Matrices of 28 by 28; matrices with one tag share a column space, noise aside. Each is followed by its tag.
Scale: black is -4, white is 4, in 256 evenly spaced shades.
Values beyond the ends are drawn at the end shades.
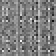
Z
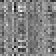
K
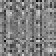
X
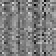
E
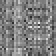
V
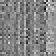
E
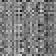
K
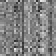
K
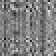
X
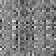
V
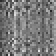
X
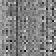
Z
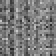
V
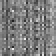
V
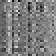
K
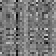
E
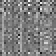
E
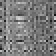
Z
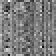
K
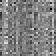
E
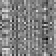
V
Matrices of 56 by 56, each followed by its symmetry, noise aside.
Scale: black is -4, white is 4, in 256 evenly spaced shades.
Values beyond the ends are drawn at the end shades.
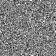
symmetric.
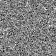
same after a half turn.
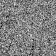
symmetric across the other diagonal.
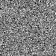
no symmetry.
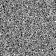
same after a half turn.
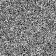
symmetric.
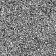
antisymmetric.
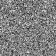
mirrored left to right.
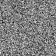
same after a half turn.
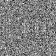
mirrored top to bottom.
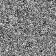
antisymmetric.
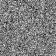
same after a half turn.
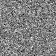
no symmetry.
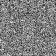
mirrored left to right.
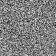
antisymmetric.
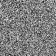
antisymmetric.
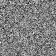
symmetric.
